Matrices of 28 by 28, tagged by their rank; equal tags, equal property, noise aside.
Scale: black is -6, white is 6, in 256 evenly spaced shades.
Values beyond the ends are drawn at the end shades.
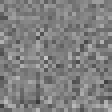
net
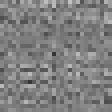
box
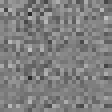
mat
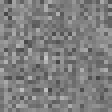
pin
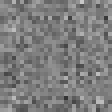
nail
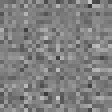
box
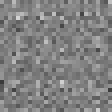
nail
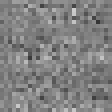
nail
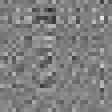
mat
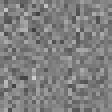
net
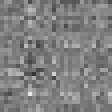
mat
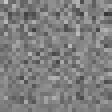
net
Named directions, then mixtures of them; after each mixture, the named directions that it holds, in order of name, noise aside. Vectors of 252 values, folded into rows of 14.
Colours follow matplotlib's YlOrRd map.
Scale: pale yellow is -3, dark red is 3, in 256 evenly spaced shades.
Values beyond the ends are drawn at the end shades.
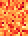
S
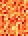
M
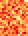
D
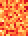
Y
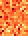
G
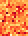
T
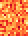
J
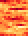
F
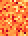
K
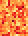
S, T.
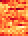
F.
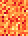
M.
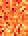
G.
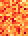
G, K, T.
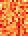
J, K.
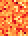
K.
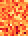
D, K, Y.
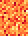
M.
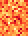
D, K.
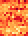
D, F, K.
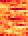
F.
